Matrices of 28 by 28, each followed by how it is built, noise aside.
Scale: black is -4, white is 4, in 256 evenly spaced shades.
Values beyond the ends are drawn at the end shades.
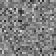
low rank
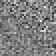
upper triangular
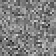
noise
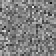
noise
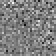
upper triangular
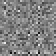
low rank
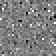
sparse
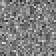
noise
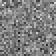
noise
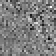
upper triangular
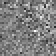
upper triangular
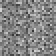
repeating rows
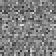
repeating columns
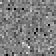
sparse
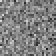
repeating rows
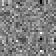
low rank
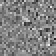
upper triangular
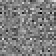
low rank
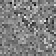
upper triangular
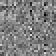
low rank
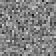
noise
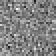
noise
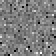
sparse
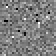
sparse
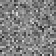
repeating rows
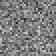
noise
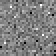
sparse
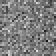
repeating rows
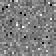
sparse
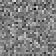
noise
